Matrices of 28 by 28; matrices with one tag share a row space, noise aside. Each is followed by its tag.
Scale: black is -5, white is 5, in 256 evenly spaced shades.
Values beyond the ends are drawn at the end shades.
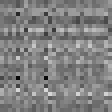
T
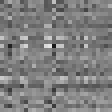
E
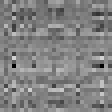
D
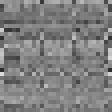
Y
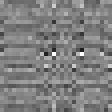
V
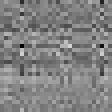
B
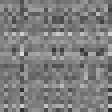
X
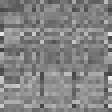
Y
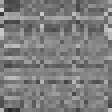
Y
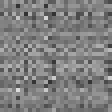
T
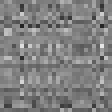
B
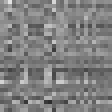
E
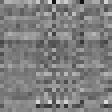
V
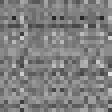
X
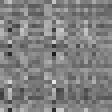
E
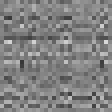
B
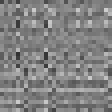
T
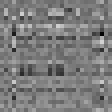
D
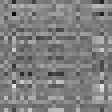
D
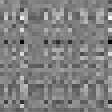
X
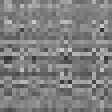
B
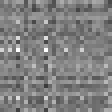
T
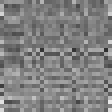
Y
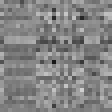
V
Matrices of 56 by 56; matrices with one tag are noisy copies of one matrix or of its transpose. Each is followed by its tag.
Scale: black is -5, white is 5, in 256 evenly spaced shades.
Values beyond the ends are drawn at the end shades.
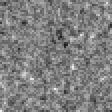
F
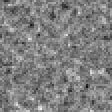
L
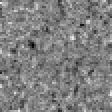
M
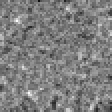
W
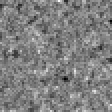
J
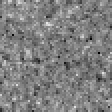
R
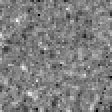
W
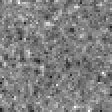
R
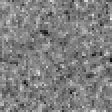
M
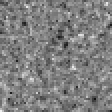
F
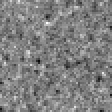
R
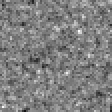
F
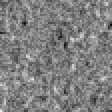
F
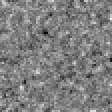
M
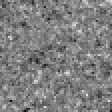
F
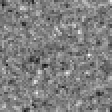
F
